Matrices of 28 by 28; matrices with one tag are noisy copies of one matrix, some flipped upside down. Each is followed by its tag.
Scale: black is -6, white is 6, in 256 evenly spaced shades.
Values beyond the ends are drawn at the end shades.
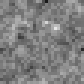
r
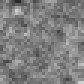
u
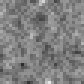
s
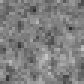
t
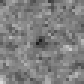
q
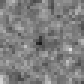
q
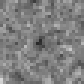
q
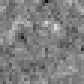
r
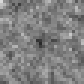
q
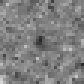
q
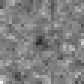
q
